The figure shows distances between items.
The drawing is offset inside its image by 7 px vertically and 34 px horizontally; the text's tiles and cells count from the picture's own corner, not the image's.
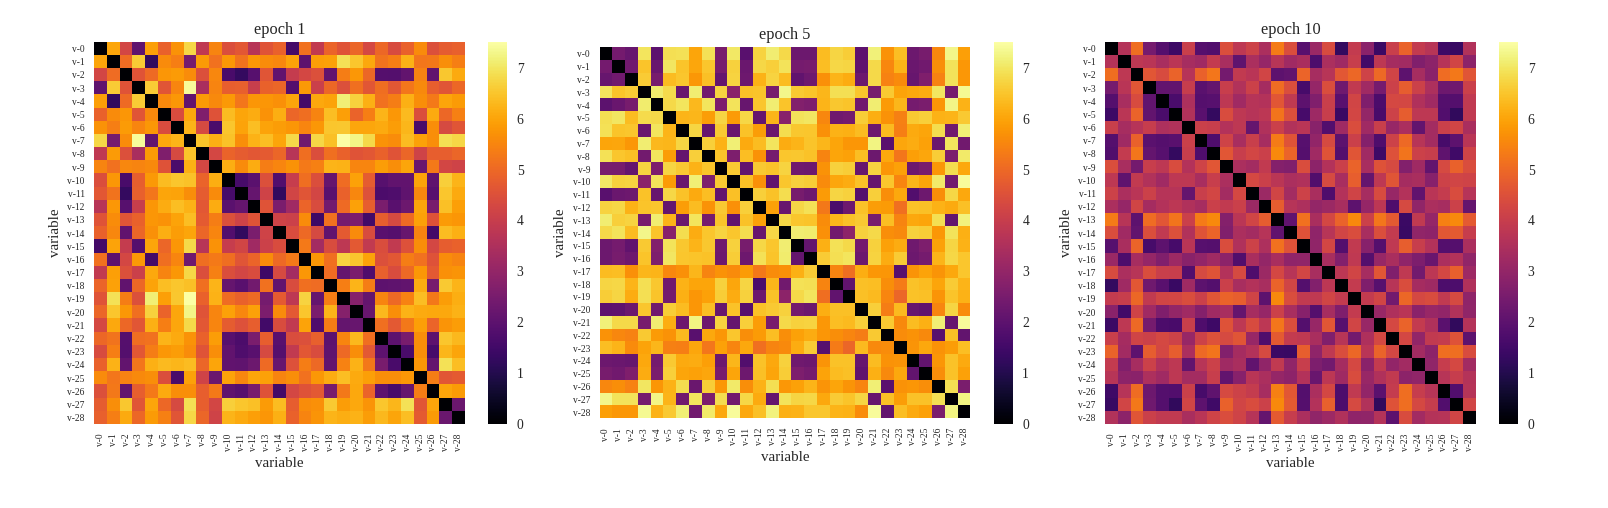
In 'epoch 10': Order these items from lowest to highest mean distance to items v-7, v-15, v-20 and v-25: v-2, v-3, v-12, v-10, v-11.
v-3, v-10, v-12, v-11, v-2
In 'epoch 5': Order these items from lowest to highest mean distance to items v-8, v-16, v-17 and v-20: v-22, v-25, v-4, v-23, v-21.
v-25, v-4, v-23, v-21, v-22
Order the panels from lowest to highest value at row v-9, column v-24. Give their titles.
epoch 5, epoch 10, epoch 1
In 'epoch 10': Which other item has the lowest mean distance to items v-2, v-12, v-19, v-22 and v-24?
v-28
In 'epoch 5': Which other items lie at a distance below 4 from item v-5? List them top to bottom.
v-12, v-14, v-18, v-19
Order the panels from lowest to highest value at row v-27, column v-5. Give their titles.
epoch 10, epoch 1, epoch 5
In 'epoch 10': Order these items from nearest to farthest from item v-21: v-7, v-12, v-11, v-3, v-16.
v-7, v-3, v-16, v-12, v-11
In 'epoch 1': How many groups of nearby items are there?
7
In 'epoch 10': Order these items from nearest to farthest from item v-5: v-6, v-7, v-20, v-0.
v-0, v-7, v-20, v-6
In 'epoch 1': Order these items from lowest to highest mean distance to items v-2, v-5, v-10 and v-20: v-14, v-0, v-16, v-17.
v-14, v-17, v-0, v-16
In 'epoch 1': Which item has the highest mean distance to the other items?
v-7
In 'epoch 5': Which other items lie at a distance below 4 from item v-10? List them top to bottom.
v-3, v-6, v-8, v-13, v-21, v-27
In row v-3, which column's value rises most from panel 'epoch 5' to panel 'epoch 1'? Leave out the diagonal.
v-6
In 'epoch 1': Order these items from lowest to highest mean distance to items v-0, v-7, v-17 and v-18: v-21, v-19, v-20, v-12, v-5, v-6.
v-12, v-21, v-19, v-20, v-5, v-6
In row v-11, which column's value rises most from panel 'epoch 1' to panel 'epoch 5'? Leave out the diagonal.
v-14
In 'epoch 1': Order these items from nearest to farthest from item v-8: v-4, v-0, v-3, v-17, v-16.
v-3, v-0, v-17, v-16, v-4
